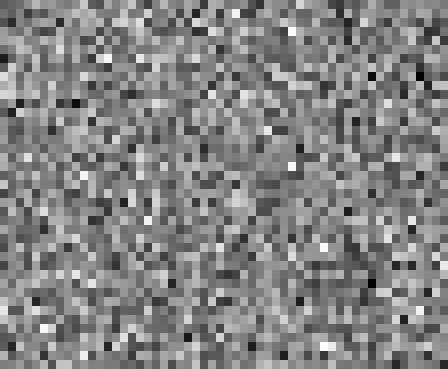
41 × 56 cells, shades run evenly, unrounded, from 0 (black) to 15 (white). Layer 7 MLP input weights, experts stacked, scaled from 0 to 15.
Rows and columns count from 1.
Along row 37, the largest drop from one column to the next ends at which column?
8
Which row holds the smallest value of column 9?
28
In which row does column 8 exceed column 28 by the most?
6
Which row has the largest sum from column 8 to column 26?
7
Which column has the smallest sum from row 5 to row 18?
53
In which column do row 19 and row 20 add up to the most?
18
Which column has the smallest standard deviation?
23
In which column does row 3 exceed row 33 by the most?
46
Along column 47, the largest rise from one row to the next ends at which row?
10
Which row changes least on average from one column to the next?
26
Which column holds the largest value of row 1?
38
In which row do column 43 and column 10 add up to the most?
31
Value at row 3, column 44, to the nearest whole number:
2
